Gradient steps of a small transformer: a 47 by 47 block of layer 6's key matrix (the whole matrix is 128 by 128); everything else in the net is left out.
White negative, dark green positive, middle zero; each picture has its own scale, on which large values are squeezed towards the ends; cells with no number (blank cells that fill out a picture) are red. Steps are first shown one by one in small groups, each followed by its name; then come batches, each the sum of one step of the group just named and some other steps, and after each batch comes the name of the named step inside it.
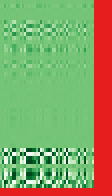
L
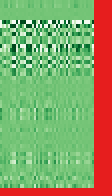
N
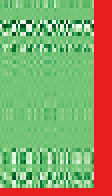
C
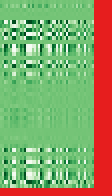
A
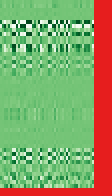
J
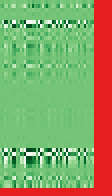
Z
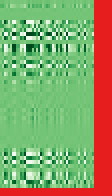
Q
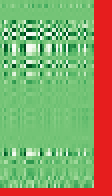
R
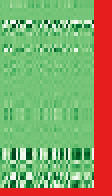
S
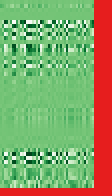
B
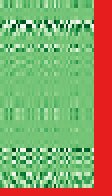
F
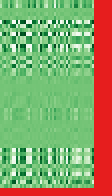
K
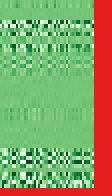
J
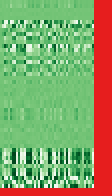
S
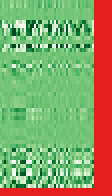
F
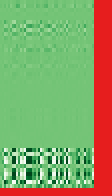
L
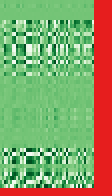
L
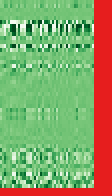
F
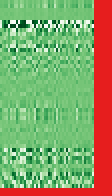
N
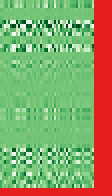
F
